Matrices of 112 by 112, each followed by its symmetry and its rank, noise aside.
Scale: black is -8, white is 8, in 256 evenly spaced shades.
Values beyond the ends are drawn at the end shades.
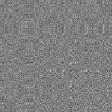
symmetric, rank eight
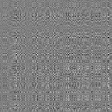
no symmetry, rank four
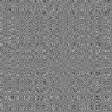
no symmetry, rank four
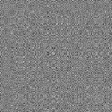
symmetric, rank eight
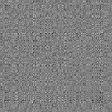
symmetric, rank six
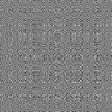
no symmetry, rank four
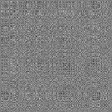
symmetric, rank eight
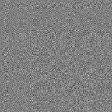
antisymmetric, rank six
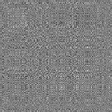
no symmetry, rank six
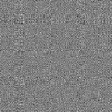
antisymmetric, rank eight
